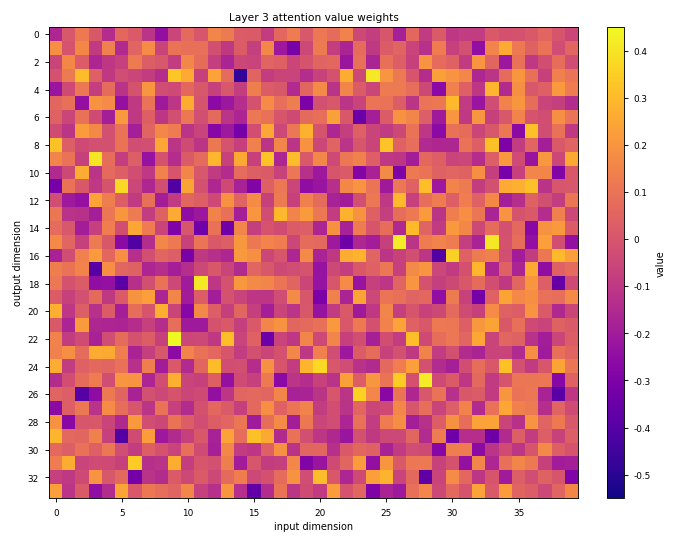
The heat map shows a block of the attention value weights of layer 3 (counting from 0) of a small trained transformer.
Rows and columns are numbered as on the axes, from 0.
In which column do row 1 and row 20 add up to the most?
0
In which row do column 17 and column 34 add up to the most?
13
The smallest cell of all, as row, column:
3, 14
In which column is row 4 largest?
33
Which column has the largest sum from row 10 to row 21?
30
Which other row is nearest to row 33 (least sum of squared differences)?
22
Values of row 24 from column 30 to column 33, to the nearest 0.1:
-0.2 0 0.1 0
